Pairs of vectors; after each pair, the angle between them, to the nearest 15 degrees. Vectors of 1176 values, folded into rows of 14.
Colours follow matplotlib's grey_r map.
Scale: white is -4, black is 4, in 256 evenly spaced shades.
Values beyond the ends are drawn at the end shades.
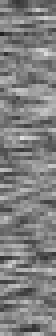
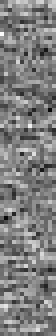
135 degrees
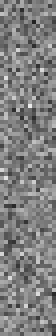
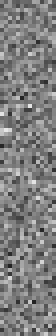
75 degrees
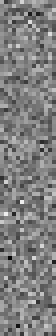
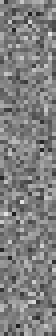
30 degrees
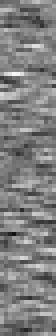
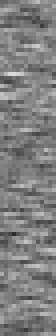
15 degrees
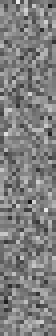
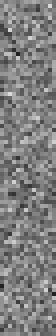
105 degrees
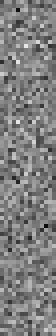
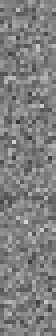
135 degrees
